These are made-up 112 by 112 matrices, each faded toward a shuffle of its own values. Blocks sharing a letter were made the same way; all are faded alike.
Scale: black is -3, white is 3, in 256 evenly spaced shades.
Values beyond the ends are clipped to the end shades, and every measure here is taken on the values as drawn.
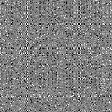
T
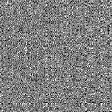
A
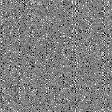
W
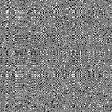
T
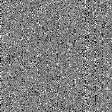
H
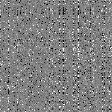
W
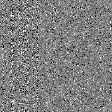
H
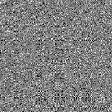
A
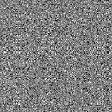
A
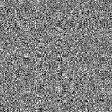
A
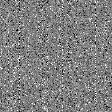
H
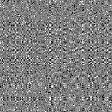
T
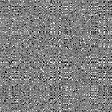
T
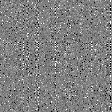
W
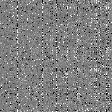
W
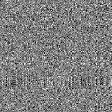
A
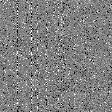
H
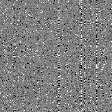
W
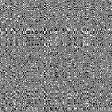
T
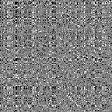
T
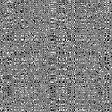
T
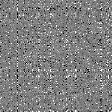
W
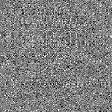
A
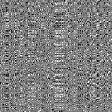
T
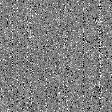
H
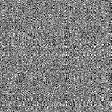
A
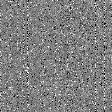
H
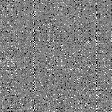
W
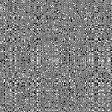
T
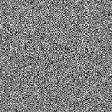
A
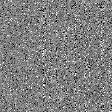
H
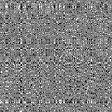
T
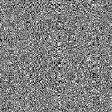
A
